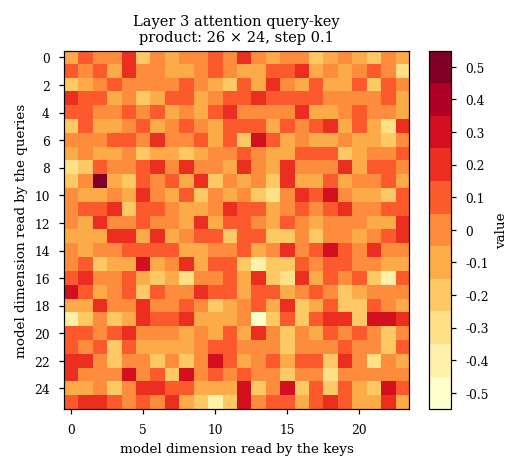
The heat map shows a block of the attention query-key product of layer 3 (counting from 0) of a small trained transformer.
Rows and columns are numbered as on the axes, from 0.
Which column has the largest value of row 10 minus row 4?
18
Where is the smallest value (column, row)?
13, 19
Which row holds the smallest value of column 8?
16
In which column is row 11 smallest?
4
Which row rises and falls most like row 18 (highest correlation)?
9
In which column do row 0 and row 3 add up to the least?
5
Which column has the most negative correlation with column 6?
1
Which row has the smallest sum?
7
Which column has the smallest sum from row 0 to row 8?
0
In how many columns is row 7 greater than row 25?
6
